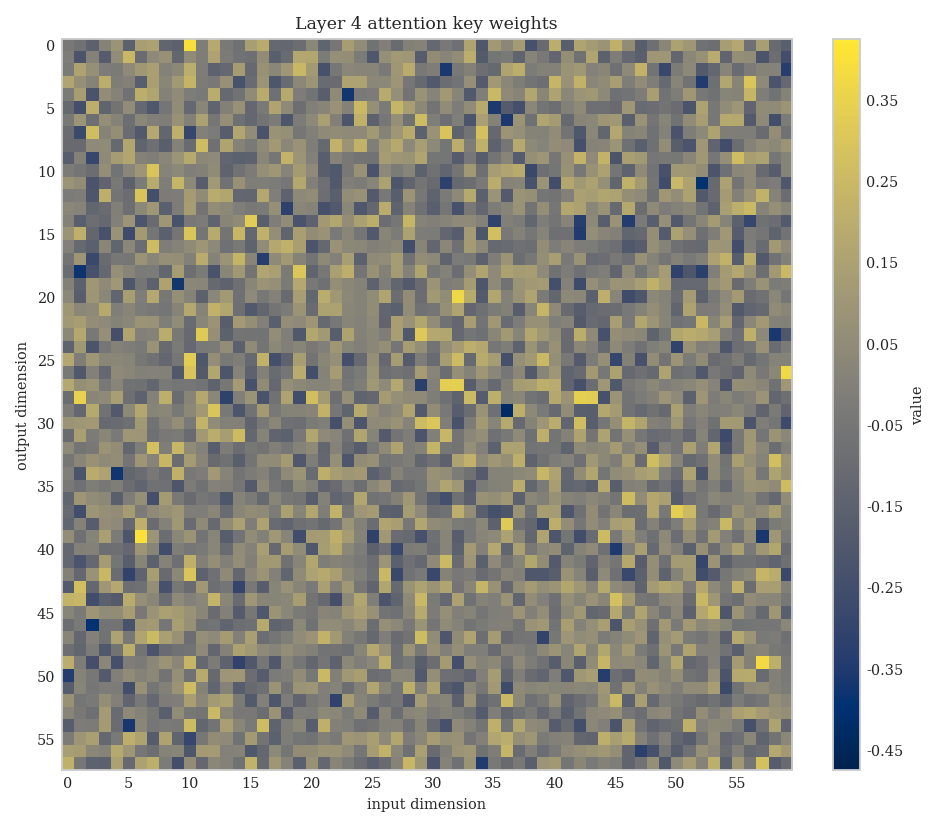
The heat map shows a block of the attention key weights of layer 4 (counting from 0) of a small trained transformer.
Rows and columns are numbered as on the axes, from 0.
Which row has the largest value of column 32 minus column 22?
44
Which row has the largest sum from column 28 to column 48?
43
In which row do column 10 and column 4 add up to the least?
34
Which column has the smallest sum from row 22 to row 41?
13
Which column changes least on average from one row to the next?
41
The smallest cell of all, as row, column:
29, 36
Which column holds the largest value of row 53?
12
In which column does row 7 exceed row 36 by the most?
31
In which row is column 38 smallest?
10
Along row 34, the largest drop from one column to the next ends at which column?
4
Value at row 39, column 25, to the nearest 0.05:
-0.3
